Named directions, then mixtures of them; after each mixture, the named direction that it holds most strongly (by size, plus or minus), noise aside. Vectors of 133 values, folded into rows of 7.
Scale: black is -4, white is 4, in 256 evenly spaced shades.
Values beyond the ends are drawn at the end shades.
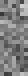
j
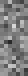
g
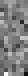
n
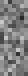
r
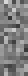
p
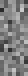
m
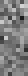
r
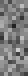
r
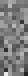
n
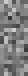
p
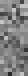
j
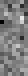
j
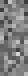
r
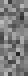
r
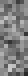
g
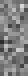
m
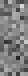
m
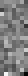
n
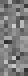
g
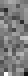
n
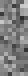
j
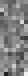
n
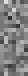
p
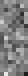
r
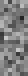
r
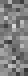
g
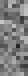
j
